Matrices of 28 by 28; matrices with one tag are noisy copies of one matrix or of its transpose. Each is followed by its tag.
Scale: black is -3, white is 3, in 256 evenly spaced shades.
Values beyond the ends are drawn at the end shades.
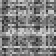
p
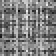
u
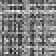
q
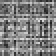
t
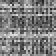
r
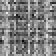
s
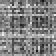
r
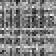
s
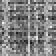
s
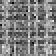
s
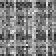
p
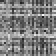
r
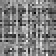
u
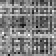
r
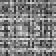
t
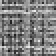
q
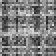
p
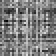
u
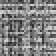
q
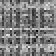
s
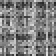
p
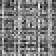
t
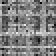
p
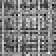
t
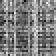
r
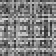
t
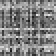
s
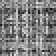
u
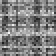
p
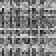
s
